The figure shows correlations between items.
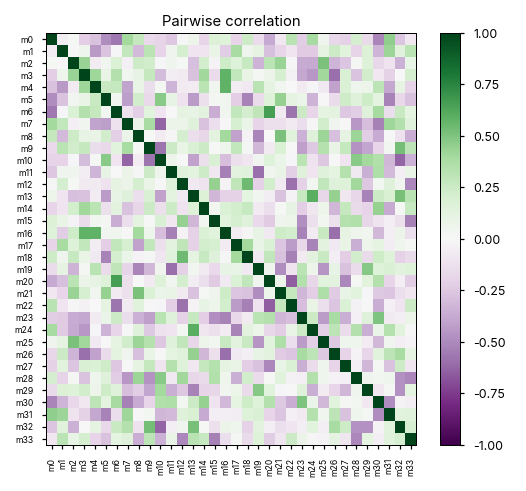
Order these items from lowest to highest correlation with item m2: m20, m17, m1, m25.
m1, m17, m20, m25
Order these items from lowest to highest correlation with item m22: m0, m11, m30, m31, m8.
m30, m11, m31, m8, m0
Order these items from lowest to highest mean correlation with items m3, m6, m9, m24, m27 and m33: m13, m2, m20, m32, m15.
m15, m20, m2, m13, m32
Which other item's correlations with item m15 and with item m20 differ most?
m6
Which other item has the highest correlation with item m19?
m29
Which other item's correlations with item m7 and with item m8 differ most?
m28
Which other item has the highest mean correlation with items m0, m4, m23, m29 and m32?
m19
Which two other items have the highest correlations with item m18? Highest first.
m12, m17
